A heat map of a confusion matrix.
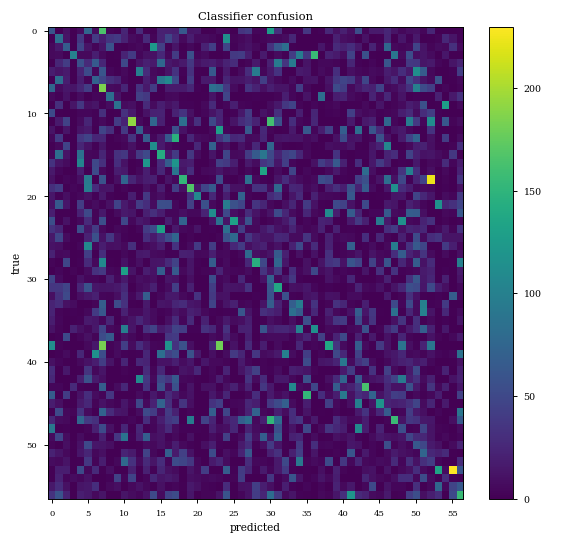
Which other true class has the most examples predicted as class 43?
17
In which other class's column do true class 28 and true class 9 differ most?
54
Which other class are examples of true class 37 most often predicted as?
8
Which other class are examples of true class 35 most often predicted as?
42
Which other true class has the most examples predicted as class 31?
4
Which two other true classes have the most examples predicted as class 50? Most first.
5, 7
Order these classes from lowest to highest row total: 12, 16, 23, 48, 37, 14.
37, 14, 48, 12, 23, 16
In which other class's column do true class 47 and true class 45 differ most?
30
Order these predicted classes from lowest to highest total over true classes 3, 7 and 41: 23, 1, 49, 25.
1, 25, 23, 49
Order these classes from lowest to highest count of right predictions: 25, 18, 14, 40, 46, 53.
46, 25, 40, 14, 53, 18
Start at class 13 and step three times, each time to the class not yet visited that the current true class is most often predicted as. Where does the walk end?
10
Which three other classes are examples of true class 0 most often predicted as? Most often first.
7, 30, 5
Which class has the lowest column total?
3
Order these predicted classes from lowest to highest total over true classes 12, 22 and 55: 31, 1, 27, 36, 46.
36, 1, 31, 46, 27
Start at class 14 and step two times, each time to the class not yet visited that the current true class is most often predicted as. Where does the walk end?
56
